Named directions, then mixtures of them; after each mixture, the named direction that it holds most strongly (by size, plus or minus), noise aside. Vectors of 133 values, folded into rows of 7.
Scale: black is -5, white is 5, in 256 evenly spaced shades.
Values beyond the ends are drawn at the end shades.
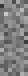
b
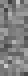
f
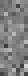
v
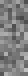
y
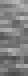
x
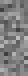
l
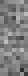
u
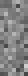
v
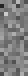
b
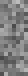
y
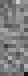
f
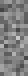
l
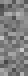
b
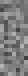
l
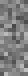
y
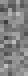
l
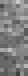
x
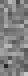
f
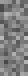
l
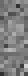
v
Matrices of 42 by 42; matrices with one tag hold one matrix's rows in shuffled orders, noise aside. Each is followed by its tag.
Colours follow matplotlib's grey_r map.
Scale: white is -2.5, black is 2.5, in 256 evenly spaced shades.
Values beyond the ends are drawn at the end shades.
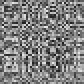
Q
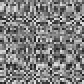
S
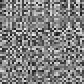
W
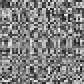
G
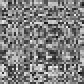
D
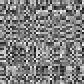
S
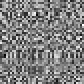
W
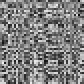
D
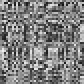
D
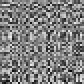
G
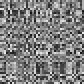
S
